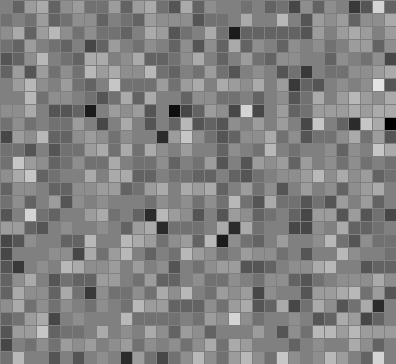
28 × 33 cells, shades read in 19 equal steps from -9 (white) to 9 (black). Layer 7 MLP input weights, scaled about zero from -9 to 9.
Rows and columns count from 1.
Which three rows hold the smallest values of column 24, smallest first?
28, 2, 24
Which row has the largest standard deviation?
9
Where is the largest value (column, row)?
33, 10
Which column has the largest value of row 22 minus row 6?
8
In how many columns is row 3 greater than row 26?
19
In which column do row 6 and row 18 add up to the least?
13
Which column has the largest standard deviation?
32
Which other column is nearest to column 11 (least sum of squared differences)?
23
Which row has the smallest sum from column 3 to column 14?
21
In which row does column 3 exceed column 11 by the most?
12
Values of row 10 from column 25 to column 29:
0 4 -5 0 2
